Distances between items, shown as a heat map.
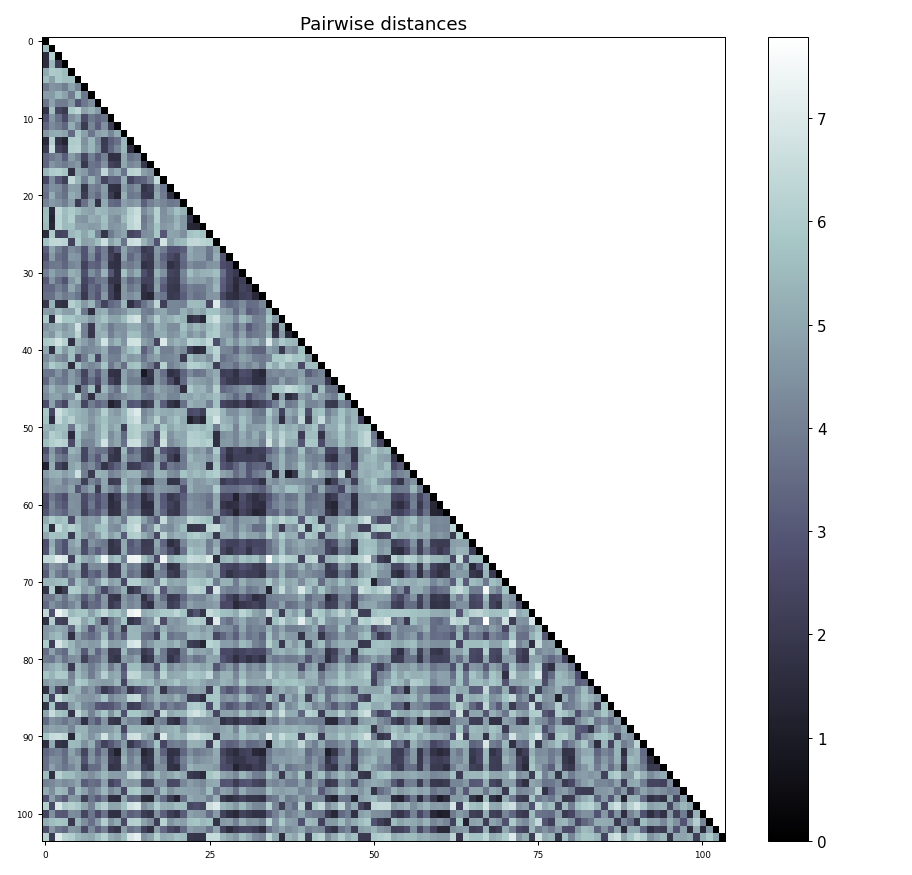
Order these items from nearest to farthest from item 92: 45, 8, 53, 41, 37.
53, 8, 45, 41, 37
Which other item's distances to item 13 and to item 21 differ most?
5
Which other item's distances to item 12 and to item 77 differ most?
39
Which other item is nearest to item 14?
13
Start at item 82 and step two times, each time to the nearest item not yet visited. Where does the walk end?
50
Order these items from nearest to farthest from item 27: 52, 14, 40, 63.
14, 40, 52, 63
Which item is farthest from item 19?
74
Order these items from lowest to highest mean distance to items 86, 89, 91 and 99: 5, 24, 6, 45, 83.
83, 24, 6, 45, 5
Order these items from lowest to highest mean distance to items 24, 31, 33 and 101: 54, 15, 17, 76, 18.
15, 54, 76, 17, 18
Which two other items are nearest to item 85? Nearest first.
78, 24
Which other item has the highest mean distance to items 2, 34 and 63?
67
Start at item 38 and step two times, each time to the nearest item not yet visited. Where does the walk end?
56
